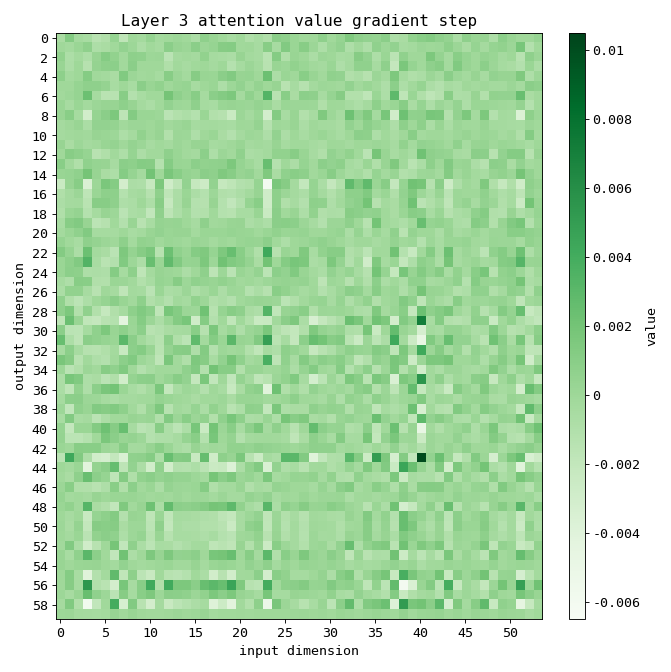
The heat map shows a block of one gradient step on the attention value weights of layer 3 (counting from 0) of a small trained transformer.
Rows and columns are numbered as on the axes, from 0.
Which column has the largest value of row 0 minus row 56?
38
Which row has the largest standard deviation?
43
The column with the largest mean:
40
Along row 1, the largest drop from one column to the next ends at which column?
52
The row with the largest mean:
56
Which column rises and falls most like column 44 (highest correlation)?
6
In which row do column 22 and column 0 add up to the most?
31
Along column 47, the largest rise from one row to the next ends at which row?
58
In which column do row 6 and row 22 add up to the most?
23
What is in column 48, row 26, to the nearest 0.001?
-0.001
